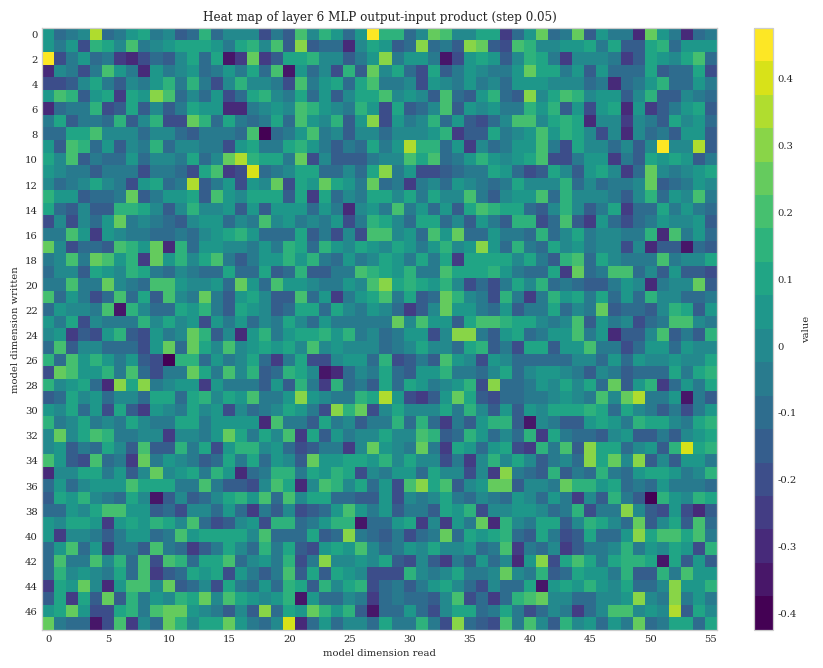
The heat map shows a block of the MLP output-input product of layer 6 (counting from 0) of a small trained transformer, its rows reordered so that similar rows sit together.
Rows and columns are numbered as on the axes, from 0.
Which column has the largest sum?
12
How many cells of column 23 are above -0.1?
35
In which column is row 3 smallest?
20
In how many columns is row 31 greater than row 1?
18
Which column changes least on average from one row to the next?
29
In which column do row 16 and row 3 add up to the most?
27
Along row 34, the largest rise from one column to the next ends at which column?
8
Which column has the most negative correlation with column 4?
34
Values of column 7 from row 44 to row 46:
0.2 0.15 0.15
